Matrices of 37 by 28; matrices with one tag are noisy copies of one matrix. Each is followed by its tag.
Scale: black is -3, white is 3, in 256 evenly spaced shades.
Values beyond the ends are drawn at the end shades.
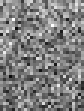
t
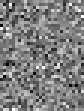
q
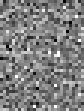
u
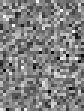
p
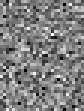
q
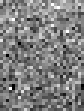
t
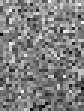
t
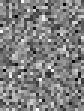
q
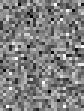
p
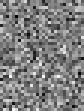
q
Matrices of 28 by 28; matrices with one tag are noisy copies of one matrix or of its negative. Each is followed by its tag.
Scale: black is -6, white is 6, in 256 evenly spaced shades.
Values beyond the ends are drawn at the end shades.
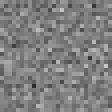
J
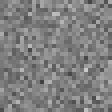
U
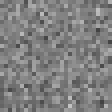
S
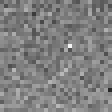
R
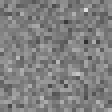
J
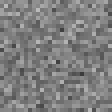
J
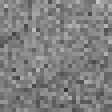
R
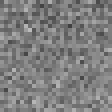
R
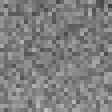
R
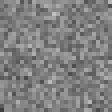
U
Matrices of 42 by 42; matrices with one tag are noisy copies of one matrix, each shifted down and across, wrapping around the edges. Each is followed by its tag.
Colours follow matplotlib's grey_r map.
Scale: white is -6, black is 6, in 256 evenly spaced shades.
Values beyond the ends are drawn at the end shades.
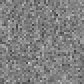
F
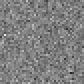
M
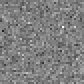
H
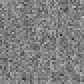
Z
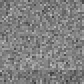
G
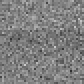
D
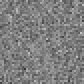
F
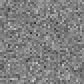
H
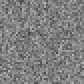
M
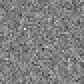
M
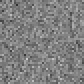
M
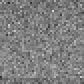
D
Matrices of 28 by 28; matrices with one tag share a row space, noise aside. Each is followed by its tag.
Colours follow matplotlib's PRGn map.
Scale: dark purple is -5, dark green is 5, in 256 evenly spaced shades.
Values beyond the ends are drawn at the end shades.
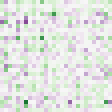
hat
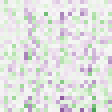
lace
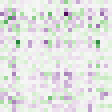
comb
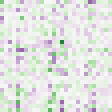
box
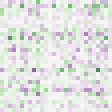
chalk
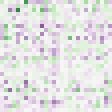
hat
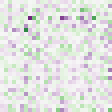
lace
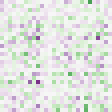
chalk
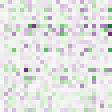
lace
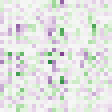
box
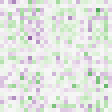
chalk
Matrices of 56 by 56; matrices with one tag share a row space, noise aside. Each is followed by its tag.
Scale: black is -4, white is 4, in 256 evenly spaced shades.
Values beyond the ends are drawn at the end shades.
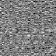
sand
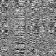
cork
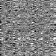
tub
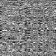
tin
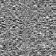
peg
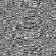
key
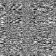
peg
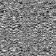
peg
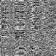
cork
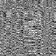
key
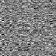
sand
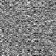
sand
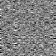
tub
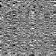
tub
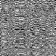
cork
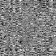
peg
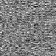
sand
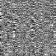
tub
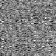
sand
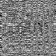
tin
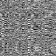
sand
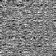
tin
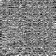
tin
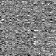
sand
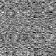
sand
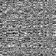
tin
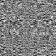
peg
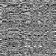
tin
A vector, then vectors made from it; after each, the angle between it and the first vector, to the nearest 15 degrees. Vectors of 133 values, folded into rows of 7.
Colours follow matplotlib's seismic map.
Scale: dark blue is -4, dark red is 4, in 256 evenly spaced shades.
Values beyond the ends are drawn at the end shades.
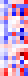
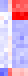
90 degrees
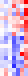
45 degrees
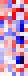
75 degrees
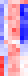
75 degrees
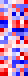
45 degrees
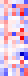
165 degrees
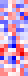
60 degrees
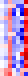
45 degrees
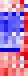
60 degrees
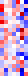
135 degrees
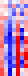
60 degrees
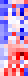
30 degrees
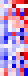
30 degrees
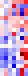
30 degrees
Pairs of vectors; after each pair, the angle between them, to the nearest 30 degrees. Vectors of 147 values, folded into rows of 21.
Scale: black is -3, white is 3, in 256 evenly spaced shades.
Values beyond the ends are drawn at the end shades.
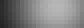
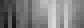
30 degrees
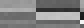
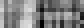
60 degrees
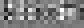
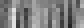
90 degrees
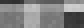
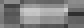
60 degrees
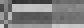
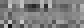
120 degrees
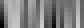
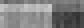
90 degrees
